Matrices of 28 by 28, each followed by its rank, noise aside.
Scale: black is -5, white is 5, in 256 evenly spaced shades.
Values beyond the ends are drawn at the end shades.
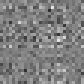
three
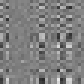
one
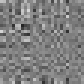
three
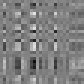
one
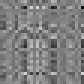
two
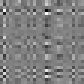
one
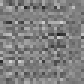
three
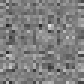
three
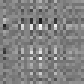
one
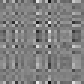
one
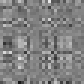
two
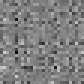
four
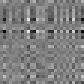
one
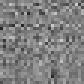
five
